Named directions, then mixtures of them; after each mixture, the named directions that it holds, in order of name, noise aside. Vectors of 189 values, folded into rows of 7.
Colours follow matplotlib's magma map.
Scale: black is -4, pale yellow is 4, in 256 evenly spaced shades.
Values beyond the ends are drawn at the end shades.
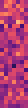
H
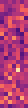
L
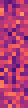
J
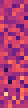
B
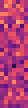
H.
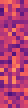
J.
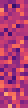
B, J.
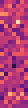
H, J.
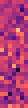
H, L.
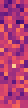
H.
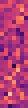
H, L.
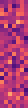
H, J.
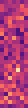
L.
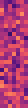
J.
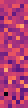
B.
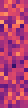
H.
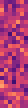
J.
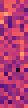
H, L.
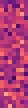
B, J.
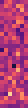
H, L.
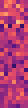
H.
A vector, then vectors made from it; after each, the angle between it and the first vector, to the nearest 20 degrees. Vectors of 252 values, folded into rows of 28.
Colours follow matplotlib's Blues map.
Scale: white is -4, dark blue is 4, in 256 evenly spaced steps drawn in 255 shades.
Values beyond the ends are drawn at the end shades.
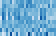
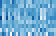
160 degrees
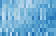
140 degrees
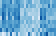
40 degrees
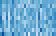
140 degrees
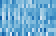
160 degrees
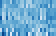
160 degrees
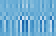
100 degrees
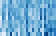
40 degrees
